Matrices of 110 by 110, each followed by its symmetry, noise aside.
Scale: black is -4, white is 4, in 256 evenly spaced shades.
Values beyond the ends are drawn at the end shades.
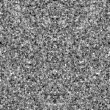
mirrored left to right.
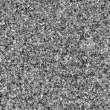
no symmetry.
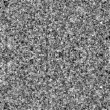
mirrored top to bottom.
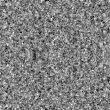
mirrored top to bottom.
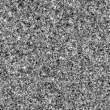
antisymmetric.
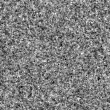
antisymmetric.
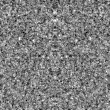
mirrored left to right.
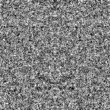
mirrored left to right.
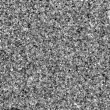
antisymmetric.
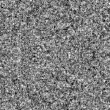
mirrored top to bottom.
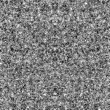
mirrored left to right.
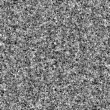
same after a half turn.
